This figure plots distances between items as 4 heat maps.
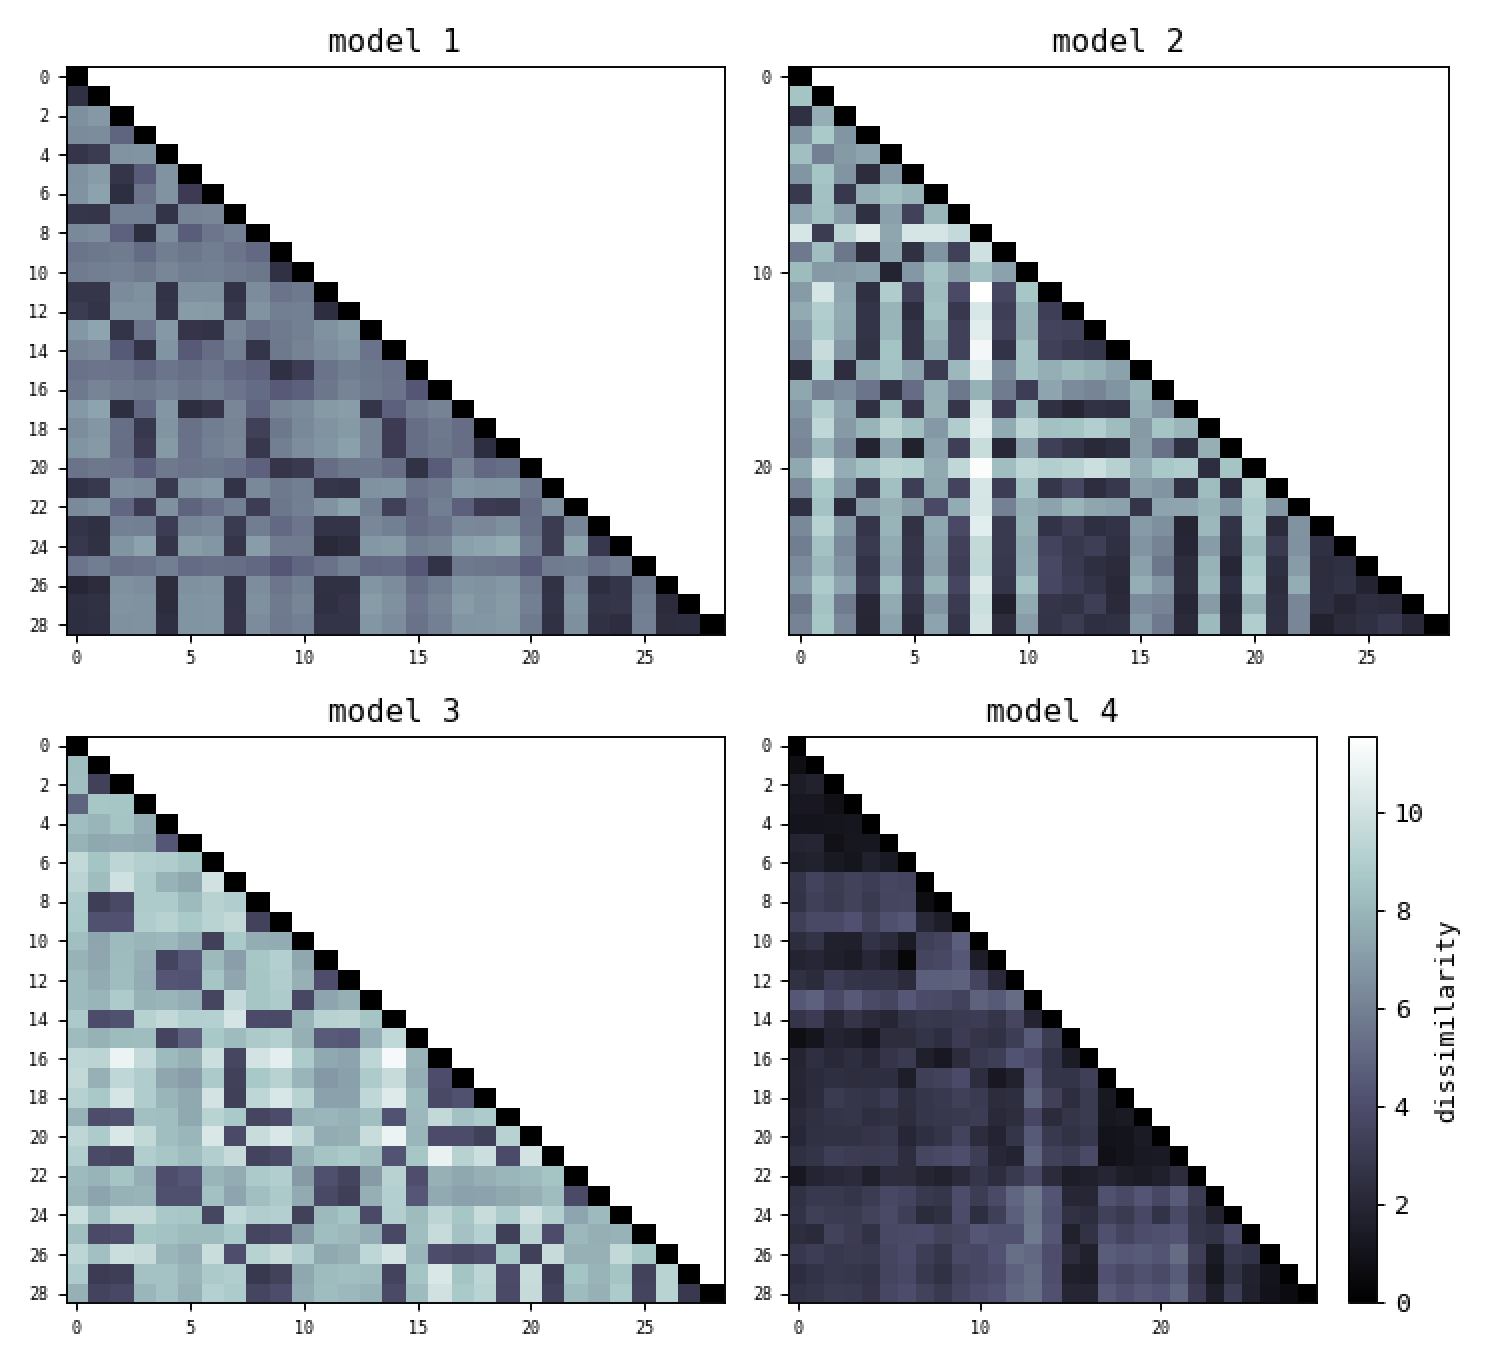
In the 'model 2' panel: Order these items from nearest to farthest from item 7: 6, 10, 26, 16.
26, 16, 10, 6
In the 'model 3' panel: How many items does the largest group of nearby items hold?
10
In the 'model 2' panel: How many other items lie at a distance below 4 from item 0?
4
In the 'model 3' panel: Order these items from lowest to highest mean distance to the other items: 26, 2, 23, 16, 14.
23, 2, 14, 26, 16
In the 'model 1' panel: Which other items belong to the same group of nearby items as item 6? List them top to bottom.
2, 5, 13, 17
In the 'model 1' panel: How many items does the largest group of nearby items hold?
12
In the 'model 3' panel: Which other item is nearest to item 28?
27
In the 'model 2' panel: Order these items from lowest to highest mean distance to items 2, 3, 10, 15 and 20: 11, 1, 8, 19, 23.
19, 23, 11, 1, 8
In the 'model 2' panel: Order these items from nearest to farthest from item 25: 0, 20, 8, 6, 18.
0, 6, 18, 20, 8
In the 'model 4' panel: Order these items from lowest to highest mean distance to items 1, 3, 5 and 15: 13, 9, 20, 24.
20, 24, 9, 13
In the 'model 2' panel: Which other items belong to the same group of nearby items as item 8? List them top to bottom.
1
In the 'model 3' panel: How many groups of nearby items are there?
5
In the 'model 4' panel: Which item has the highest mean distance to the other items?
13
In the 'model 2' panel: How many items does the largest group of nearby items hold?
17
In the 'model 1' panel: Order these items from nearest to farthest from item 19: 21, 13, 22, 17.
22, 17, 13, 21
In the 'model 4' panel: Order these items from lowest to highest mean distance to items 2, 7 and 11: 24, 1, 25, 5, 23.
5, 1, 24, 23, 25
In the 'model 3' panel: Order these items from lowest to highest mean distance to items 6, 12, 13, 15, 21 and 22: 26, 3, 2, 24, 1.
24, 1, 2, 3, 26
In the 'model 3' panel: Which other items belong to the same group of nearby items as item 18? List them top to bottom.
7, 16, 17, 20, 26
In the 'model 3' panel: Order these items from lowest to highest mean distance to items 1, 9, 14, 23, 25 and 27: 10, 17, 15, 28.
28, 10, 15, 17
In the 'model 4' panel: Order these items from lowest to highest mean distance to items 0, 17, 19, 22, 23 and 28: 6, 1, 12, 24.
1, 6, 24, 12
